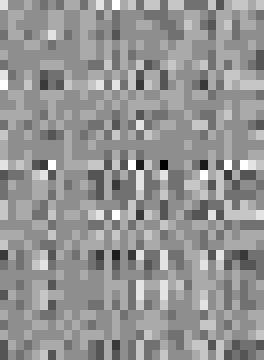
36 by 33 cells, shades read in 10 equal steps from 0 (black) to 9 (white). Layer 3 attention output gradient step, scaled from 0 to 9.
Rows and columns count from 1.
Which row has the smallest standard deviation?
15
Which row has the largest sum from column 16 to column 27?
29
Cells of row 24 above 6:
4
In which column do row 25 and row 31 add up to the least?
7
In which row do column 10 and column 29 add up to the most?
17
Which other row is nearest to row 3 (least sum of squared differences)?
2
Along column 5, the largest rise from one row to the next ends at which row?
18
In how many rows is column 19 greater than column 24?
12
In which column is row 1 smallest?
28
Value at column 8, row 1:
4
